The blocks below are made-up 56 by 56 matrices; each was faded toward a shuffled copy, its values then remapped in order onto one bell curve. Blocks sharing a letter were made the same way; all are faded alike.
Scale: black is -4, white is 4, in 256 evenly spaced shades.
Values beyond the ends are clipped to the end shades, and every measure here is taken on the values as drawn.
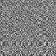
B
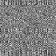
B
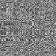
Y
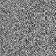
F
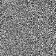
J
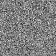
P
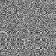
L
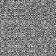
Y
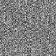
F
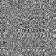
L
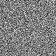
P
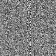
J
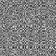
B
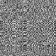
L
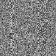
J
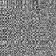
B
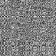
L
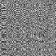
B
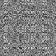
Y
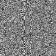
J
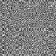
B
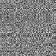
L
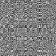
B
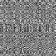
B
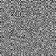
B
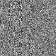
J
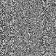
J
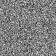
P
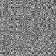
L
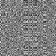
B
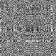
L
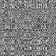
Y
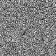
F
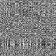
L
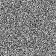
P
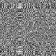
L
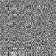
Y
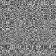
L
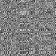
B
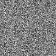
J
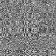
L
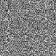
F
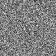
P
